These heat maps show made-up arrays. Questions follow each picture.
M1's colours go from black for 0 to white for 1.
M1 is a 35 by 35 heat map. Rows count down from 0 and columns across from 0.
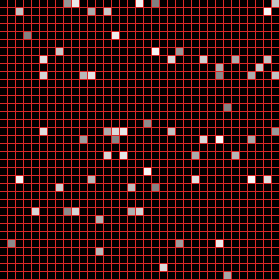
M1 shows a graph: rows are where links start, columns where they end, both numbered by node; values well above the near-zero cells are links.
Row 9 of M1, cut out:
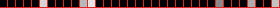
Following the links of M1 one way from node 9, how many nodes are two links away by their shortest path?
2
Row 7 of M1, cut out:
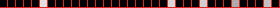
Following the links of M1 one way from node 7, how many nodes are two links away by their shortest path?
2
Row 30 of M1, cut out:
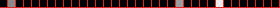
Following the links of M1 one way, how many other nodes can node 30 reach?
12
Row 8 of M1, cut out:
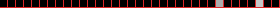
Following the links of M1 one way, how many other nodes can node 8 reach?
3
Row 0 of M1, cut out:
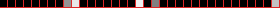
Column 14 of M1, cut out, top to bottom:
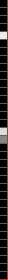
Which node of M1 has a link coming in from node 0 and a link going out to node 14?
node 17
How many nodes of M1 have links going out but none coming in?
5
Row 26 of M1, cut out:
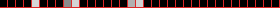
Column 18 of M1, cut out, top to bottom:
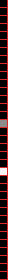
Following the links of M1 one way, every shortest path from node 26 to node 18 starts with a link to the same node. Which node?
node 16
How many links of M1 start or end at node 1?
5
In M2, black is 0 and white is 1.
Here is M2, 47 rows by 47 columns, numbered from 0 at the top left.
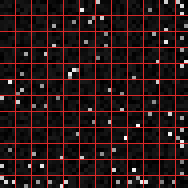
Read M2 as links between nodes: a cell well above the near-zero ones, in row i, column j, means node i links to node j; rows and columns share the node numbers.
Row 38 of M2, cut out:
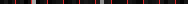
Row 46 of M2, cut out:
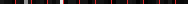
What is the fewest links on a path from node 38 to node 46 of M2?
6
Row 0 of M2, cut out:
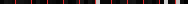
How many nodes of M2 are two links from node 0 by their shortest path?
4
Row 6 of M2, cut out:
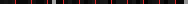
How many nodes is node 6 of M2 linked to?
2
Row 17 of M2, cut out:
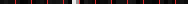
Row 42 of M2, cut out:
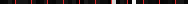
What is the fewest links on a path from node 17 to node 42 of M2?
3
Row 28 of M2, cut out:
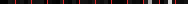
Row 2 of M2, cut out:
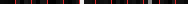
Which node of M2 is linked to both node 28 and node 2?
node 37
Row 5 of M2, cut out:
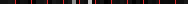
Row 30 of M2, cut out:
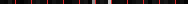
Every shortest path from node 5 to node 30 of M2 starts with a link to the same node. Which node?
node 22
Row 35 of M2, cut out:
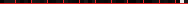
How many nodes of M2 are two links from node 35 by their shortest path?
10
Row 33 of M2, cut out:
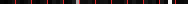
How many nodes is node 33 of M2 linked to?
2
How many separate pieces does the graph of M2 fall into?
3
